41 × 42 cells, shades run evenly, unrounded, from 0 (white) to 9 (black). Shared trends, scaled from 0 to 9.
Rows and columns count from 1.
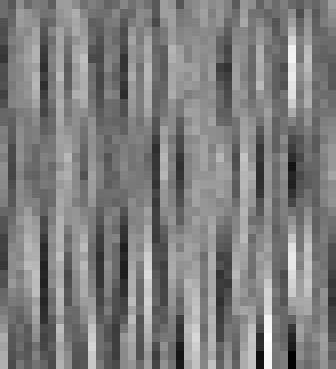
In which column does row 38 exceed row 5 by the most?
37
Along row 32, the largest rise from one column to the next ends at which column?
6
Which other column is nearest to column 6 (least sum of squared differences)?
13
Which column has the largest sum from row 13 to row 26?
20
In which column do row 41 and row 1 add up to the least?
34
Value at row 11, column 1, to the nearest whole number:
7
